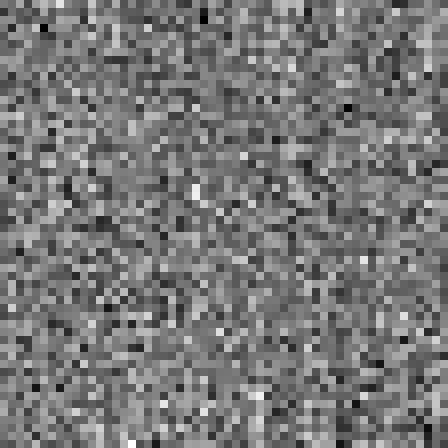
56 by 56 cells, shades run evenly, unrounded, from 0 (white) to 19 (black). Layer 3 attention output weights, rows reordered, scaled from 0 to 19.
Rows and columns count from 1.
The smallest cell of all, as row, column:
56, 17
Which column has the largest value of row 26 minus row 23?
37
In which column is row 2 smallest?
43
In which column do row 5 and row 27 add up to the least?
12
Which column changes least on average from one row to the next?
45
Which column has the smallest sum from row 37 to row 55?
33
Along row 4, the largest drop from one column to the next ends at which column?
7
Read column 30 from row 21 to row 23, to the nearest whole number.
10 11 10
